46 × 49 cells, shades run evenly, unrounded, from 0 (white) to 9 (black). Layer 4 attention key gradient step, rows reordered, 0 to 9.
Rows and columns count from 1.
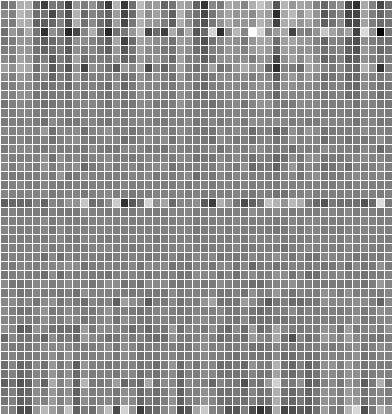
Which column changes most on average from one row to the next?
48
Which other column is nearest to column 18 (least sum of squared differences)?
33
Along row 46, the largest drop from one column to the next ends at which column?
16
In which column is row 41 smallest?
35
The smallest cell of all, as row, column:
4, 32
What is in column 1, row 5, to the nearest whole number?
5
